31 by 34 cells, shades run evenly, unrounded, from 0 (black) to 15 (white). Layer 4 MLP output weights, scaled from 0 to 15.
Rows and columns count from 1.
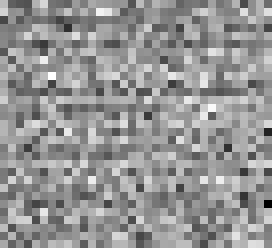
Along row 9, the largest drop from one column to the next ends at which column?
22
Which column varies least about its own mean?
20
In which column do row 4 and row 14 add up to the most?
27
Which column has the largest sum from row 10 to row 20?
26
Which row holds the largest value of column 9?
17
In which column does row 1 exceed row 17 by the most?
6
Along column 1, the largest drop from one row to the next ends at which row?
3
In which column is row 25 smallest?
31
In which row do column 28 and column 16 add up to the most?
23
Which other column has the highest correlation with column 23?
33
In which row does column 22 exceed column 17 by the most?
28
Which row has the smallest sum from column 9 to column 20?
14
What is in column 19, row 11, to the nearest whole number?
9
